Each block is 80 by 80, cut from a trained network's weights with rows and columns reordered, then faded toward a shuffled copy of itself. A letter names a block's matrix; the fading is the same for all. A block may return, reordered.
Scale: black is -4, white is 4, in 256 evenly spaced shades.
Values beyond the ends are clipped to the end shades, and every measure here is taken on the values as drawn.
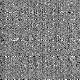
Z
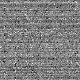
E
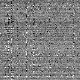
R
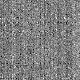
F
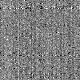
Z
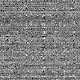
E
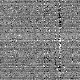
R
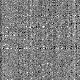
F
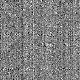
F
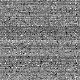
E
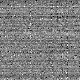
E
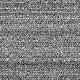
E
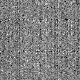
F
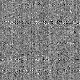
Z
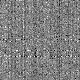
F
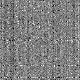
F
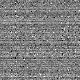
E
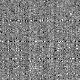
Z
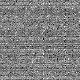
E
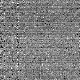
E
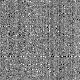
F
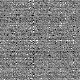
R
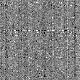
F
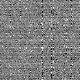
R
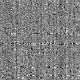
Z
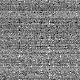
E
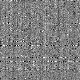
Z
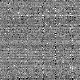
R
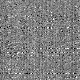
Z
